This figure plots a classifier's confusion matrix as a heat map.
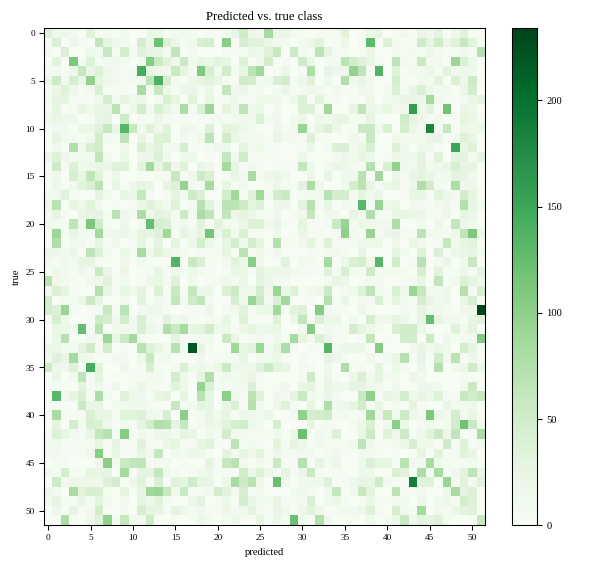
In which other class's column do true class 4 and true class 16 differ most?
39
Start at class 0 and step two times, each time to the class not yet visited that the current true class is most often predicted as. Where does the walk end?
46
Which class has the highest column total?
6
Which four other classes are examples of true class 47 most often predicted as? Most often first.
43, 27, 22, 24
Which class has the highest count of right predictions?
33
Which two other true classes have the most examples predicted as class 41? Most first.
14, 20
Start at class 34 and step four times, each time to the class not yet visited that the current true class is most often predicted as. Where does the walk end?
13
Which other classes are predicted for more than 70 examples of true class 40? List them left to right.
1, 16, 30, 38, 45
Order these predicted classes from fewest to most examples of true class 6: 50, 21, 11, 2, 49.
49, 2, 50, 21, 11
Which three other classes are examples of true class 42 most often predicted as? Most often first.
30, 9, 51
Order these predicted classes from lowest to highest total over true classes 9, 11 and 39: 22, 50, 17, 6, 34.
17, 34, 50, 22, 6
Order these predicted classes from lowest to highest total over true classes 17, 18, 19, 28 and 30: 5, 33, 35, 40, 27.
40, 35, 5, 27, 33
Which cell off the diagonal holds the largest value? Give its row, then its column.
29, 51
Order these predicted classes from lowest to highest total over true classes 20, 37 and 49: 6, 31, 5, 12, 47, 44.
47, 44, 31, 6, 5, 12
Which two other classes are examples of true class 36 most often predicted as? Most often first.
19, 4
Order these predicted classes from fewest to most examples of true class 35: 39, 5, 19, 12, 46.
19, 39, 12, 46, 5
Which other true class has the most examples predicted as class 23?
8
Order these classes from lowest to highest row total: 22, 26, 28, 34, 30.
26, 34, 22, 30, 28
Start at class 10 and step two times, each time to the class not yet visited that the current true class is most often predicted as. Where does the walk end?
7
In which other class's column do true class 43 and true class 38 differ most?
1
